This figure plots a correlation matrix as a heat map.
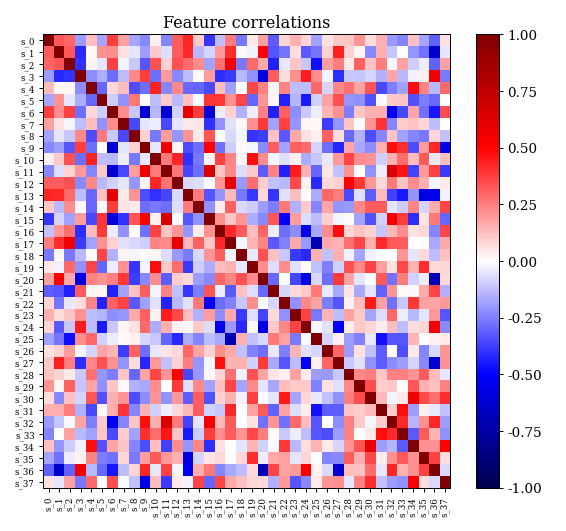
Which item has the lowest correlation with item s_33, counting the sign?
s_13
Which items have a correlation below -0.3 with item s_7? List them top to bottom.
s_8, s_11, s_15, s_26
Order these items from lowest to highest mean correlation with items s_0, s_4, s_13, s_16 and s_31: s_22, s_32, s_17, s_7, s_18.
s_32, s_18, s_22, s_7, s_17
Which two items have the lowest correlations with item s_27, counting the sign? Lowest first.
s_36, s_24
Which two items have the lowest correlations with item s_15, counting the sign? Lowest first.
s_6, s_22
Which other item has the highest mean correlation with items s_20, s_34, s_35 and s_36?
s_30
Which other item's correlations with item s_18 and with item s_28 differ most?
s_12
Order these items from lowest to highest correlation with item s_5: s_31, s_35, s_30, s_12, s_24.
s_24, s_30, s_35, s_12, s_31
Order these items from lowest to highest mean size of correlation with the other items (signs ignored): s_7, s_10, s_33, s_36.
s_7, s_10, s_33, s_36
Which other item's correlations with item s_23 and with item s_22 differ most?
s_11
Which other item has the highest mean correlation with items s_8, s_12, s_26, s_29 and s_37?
s_17
